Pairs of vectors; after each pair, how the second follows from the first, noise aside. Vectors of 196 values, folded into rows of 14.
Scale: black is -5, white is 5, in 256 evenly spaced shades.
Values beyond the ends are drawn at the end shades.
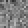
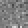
reversed, negated, partly zeroed.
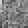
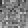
negated.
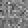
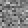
sign-scrambled.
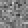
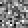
reversed, negated, scaled up.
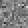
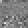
negated, partly zeroed.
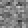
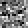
wrapped around, scaled up.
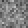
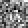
wrapped around, scaled up.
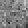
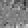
negated, partly zeroed.
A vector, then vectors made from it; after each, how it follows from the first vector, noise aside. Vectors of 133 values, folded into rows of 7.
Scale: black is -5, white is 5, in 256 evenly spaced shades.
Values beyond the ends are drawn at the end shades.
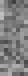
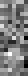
wrapped around, negated, scaled up.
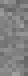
reversed, negated, shrunk.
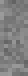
shrunk.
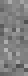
negated, partly zeroed.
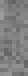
shrunk.
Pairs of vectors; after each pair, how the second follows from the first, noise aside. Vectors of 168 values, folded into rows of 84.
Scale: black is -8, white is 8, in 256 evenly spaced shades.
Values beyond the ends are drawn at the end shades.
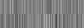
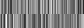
wrapped around, negated, scaled up.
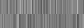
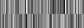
wrapped around, negated, scaled up.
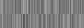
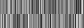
wrapped around, negated, scaled up.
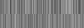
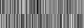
wrapped around, negated, scaled up.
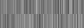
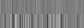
reversed, negated, partly zeroed.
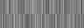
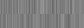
wrapped around, negated, shrunk.
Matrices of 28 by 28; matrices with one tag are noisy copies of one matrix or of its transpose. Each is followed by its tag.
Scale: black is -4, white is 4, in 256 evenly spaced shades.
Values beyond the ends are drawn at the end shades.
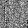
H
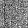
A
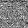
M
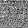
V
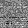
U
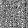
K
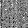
V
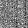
K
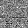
U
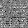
U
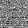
U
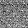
A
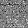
A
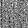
V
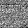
H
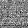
K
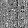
U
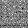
K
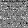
M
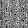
M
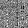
U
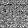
A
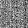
K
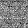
M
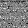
M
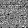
H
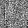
H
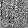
V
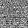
U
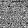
M
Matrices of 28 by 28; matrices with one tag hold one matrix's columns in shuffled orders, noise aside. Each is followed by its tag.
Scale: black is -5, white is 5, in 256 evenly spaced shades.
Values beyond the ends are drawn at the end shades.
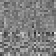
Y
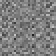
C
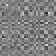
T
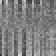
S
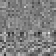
Y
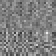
Y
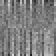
S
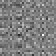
C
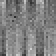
S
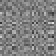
T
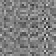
C
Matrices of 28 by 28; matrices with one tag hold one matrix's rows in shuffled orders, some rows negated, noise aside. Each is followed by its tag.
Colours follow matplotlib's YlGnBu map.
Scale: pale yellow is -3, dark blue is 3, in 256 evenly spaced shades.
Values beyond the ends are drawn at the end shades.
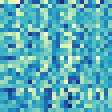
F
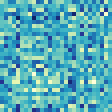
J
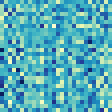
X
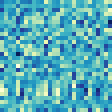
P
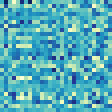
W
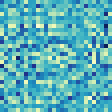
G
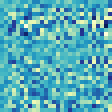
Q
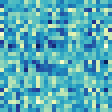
G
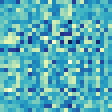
F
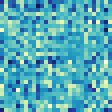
G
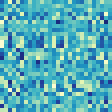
X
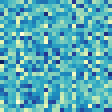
P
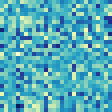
P
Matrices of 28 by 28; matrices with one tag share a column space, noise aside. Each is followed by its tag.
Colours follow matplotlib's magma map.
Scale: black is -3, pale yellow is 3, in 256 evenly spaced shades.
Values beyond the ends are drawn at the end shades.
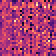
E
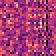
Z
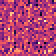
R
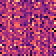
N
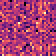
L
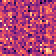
R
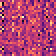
E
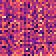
N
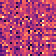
N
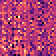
N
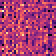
Z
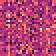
R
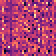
R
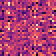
L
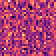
E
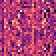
Z
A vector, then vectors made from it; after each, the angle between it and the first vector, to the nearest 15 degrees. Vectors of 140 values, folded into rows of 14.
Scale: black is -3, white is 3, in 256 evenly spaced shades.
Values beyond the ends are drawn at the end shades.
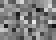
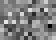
60 degrees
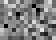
45 degrees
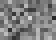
90 degrees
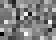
60 degrees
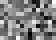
90 degrees
